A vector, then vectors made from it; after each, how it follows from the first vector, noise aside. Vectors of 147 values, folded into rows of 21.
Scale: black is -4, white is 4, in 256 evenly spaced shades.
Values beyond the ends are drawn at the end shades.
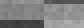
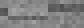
wrapped around, shrunk.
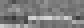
wrapped around, negated, partly zeroed.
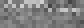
wrapped around, negated, partly zeroed.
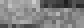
reversed.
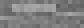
wrapped around, negated, shrunk.
